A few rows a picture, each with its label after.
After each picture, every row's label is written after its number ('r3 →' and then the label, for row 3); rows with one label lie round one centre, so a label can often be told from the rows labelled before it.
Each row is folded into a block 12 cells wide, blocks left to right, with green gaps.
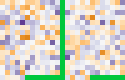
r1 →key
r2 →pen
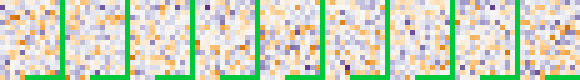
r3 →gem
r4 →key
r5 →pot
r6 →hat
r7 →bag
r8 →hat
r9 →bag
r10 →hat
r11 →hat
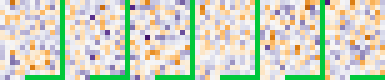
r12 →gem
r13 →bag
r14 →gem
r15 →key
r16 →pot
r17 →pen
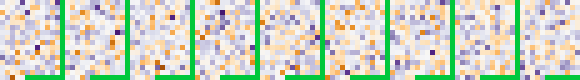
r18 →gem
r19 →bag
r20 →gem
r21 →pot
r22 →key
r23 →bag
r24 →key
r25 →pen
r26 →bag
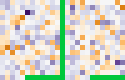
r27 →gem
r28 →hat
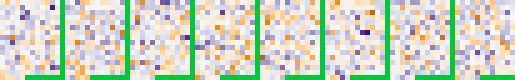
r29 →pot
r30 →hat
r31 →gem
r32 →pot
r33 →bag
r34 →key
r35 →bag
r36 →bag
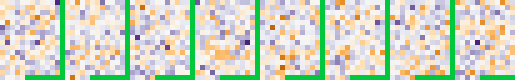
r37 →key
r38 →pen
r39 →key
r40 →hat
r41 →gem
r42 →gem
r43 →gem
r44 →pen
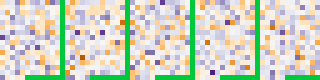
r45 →key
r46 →bag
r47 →key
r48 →bag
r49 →pen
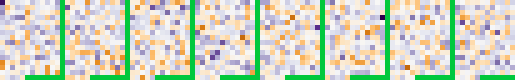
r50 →pen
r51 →pot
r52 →pot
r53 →key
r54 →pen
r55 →pot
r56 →key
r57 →gem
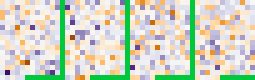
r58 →bag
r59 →gem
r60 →pot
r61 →pot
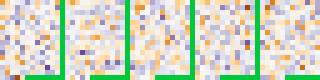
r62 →bag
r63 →key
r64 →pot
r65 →key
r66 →gem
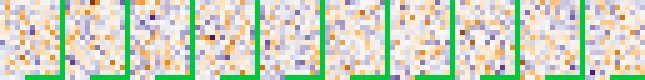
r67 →gem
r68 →pen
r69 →pen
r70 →pen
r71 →hat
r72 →gem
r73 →gem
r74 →gem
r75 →hat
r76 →gem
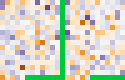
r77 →key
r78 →hat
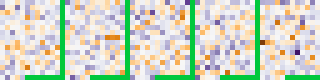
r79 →gem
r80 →pen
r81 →gem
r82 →key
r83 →hat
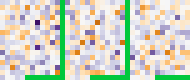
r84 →key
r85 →hat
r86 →pen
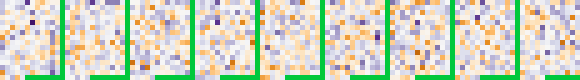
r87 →bag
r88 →hat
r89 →hat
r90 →pen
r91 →pot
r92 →hat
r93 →pot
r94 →hat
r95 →bag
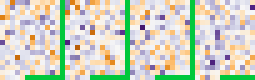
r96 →bag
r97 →pen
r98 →pot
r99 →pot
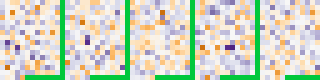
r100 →pot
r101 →hat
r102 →key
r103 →key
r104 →gem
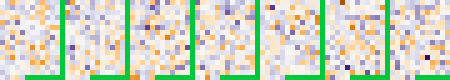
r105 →gem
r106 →pot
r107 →pot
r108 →hat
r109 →hat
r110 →hat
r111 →hat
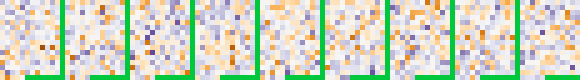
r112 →pot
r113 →key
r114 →pen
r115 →pot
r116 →pen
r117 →key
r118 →bag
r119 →pen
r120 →hat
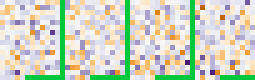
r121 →bag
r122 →bag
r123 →pen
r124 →pot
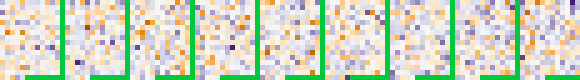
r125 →key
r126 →gem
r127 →pot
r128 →key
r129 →pot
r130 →hat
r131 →gem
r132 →gem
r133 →key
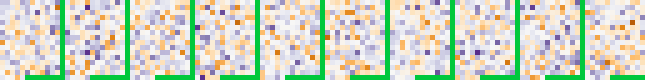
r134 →hat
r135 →key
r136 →bag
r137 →gem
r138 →hat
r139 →bag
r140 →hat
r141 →bag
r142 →gem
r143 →pot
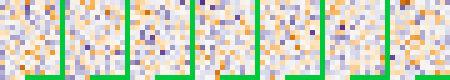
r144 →gem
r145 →gem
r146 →bag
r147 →pot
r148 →hat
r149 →pot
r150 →gem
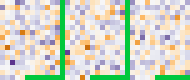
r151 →pen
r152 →hat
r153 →gem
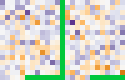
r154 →gem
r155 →gem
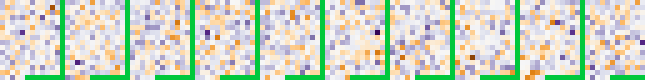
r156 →pen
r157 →gem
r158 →pen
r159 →gem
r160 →pot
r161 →hat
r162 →bag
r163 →key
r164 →hat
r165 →gem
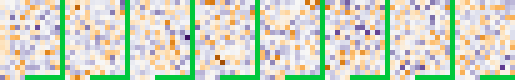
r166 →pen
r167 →key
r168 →gem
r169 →gem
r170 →bag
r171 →pen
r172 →hat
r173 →key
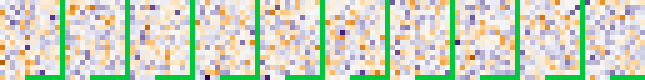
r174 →pot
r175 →key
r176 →gem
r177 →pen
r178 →bag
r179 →pot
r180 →hat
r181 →bag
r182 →bag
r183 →pen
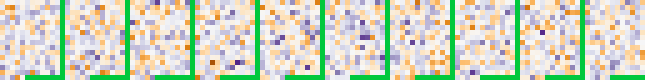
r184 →bag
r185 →bag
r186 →bag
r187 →bag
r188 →bag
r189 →key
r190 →pen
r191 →bag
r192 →pen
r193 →hat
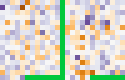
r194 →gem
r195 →hat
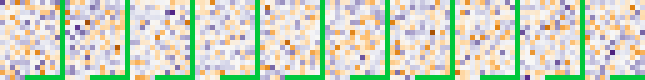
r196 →hat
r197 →pot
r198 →key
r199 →hat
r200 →bag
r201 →pot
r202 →pot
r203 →key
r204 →hat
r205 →bag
